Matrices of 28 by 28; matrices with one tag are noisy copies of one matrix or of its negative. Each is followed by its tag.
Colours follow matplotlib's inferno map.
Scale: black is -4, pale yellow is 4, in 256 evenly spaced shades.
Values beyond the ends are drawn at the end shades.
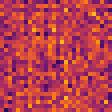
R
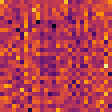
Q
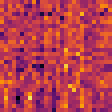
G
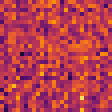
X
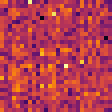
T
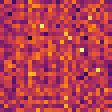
R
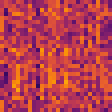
T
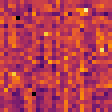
G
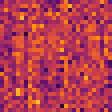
R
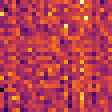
X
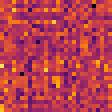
R
